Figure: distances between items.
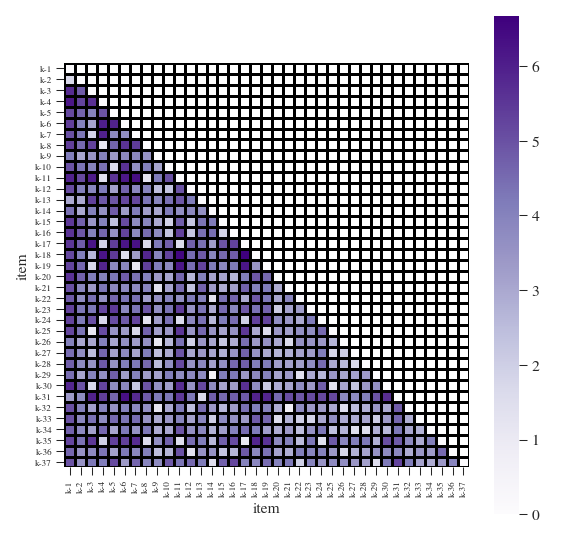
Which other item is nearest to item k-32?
k-21
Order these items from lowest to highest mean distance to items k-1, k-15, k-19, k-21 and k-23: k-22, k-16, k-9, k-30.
k-9, k-30, k-16, k-22
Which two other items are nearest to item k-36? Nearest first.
k-12, k-26
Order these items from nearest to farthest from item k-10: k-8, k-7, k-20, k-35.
k-20, k-7, k-8, k-35
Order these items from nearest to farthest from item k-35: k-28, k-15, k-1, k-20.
k-20, k-28, k-15, k-1
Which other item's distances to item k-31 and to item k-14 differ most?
k-29
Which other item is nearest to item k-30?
k-25
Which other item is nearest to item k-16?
k-15
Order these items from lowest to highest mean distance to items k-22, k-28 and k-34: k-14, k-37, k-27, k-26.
k-27, k-14, k-37, k-26
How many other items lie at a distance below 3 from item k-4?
5
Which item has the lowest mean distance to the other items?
k-26
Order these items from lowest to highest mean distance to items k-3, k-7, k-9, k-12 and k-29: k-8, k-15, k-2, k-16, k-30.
k-30, k-15, k-16, k-2, k-8
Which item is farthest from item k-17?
k-18
